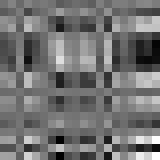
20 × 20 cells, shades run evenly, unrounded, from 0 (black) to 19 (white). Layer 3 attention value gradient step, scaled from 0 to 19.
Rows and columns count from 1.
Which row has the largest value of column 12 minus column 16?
8
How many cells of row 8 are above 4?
15
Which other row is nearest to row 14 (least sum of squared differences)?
17
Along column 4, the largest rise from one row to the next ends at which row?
20
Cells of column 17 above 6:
16
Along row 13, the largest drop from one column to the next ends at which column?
14
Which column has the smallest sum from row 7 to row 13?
19
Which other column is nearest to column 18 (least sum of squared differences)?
4
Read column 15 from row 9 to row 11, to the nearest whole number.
5 12 12
